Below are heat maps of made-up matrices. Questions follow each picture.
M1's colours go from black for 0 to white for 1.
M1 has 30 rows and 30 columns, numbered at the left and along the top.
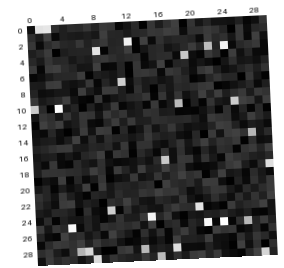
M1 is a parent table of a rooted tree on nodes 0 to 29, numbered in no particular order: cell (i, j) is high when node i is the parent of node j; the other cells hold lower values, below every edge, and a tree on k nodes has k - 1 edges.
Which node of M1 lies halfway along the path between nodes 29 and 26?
10
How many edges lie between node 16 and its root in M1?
5
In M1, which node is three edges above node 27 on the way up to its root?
3
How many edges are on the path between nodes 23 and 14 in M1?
5
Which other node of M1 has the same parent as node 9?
20
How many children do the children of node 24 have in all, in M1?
1
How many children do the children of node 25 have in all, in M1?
3
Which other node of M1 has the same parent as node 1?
2
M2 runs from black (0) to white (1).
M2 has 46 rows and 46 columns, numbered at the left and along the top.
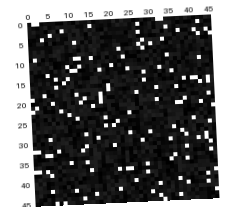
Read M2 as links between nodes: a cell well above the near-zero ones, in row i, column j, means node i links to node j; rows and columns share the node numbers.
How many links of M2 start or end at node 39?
1
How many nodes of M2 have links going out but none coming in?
1
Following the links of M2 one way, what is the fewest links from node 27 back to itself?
4
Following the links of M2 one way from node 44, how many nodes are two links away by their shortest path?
8
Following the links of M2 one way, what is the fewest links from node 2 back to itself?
7
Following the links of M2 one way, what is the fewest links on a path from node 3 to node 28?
2
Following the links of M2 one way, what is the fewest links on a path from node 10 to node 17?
6
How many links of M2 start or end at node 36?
5
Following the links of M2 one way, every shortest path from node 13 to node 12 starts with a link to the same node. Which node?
node 35
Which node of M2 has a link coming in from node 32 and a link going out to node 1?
node 0
